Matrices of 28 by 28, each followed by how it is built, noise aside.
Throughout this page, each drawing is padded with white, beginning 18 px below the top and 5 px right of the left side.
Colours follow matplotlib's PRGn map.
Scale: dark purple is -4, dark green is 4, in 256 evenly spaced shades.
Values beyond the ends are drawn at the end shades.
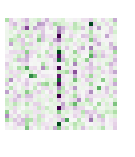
uneven columns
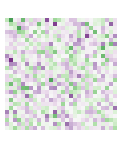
Toeplitz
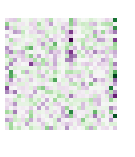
uneven columns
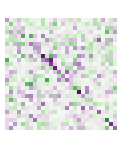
diagonal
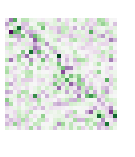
banded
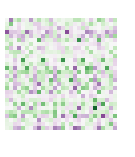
repeating columns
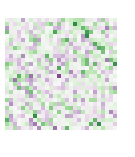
Toeplitz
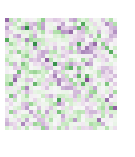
Toeplitz
